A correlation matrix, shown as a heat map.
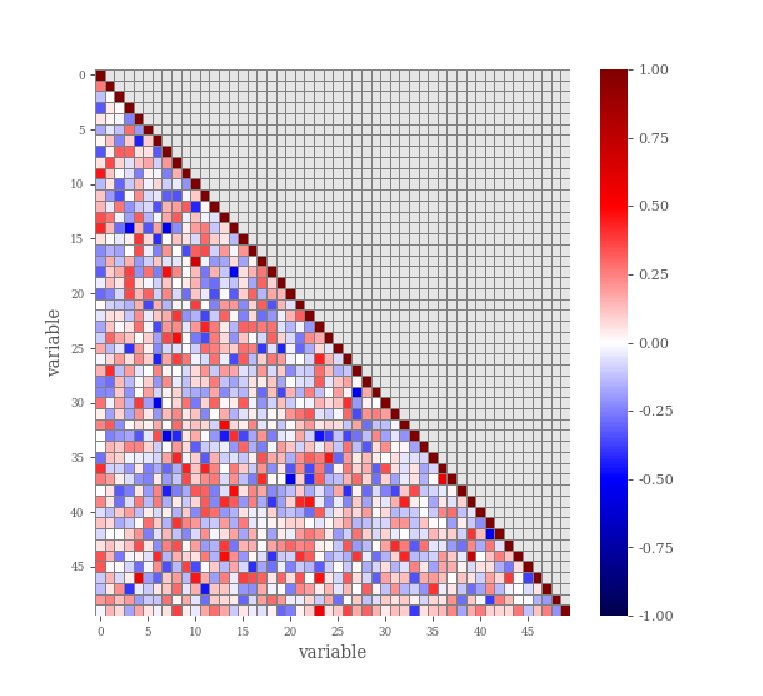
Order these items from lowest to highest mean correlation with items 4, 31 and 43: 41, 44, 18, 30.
18, 44, 41, 30
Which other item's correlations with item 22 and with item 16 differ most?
11
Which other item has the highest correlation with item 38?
14
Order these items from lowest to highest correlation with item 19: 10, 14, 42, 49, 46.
49, 14, 42, 10, 46
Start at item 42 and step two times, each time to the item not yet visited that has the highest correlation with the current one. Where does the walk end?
44
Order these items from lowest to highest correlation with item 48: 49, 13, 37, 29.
49, 29, 13, 37
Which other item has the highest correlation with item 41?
8
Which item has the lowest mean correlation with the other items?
33
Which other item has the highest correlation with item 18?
7
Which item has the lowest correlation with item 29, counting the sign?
27
